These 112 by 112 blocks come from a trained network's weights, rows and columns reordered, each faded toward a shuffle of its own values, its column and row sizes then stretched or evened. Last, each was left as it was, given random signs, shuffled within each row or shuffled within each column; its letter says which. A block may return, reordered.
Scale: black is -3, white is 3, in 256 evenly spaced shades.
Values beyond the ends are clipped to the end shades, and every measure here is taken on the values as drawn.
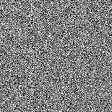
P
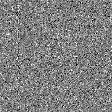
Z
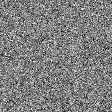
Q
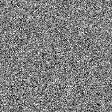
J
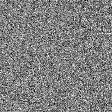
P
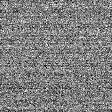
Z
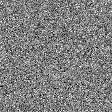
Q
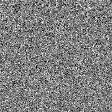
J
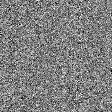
P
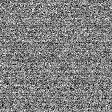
Q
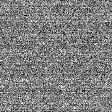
Z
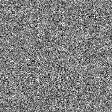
Z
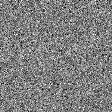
Q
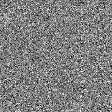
Z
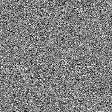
J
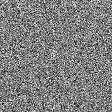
P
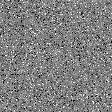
Q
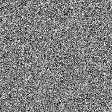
J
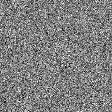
J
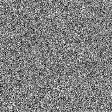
J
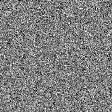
Z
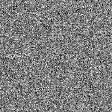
J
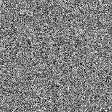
Z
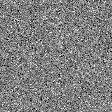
P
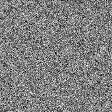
P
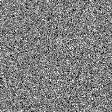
J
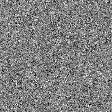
J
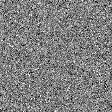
P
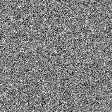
J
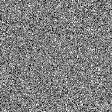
Z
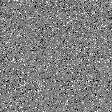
J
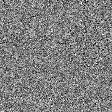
J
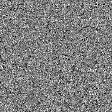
J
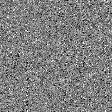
P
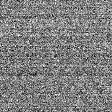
Z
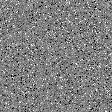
P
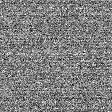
Q
